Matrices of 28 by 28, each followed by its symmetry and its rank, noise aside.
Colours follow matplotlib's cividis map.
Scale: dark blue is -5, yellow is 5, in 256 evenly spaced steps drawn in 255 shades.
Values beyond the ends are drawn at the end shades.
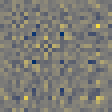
symmetric, rank four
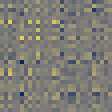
no symmetry, rank three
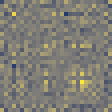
symmetric, rank four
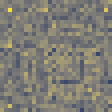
symmetric, rank six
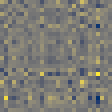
no symmetry, rank three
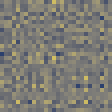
antisymmetric, rank four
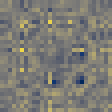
symmetric, rank four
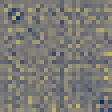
symmetric, rank six
